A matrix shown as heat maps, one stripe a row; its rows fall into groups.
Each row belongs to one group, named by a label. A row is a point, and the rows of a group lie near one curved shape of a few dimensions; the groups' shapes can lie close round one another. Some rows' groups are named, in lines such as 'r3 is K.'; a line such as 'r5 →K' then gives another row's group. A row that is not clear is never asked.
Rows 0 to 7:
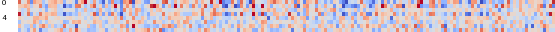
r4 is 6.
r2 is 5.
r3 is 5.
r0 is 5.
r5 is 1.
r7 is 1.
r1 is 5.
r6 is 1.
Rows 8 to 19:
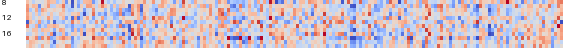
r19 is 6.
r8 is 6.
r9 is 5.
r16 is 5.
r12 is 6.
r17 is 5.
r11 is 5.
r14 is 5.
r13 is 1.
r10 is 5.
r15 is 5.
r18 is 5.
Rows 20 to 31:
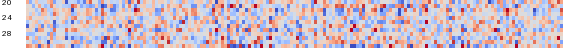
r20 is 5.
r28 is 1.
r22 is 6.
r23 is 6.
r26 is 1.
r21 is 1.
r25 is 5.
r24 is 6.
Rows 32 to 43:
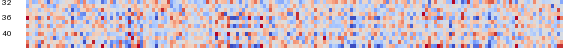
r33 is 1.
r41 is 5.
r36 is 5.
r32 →1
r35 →1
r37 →6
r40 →6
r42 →5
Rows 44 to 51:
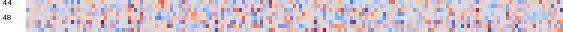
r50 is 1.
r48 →6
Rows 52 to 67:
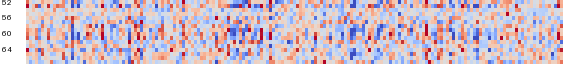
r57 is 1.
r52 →6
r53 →5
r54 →6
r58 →6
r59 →5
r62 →1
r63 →6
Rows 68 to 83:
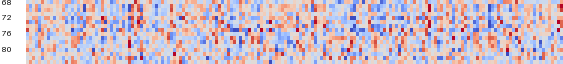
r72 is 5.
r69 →5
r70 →5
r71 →1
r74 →5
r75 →5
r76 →1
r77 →1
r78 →1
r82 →1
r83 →6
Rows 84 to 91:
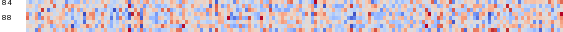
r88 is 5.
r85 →6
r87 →5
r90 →6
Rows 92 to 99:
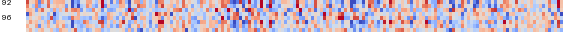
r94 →6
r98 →5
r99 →6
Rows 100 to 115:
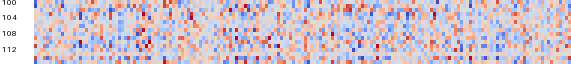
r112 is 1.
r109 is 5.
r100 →1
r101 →1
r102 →1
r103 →6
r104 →6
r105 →1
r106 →1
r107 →6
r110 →1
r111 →5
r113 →6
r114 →5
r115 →1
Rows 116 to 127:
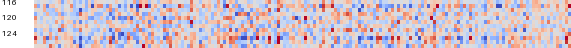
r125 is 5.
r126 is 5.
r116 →5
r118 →5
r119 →1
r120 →1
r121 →6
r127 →6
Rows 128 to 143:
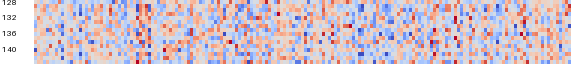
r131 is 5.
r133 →1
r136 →5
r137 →1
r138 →1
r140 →1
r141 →5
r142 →5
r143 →1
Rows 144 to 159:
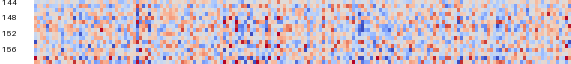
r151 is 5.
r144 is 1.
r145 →1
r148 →5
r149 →6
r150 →5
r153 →1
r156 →5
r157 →6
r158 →5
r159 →6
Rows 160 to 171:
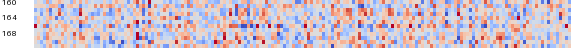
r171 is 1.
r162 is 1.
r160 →1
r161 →5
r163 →1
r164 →1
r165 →1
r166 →5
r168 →6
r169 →6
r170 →1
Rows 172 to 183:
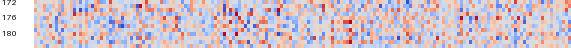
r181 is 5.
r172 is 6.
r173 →5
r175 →6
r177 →1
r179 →1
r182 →1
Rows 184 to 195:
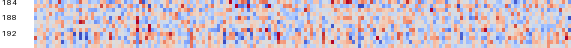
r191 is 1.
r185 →5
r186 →1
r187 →1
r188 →1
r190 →6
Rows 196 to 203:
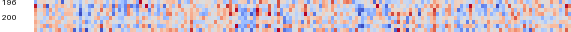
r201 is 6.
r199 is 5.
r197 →5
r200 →6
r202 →5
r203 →6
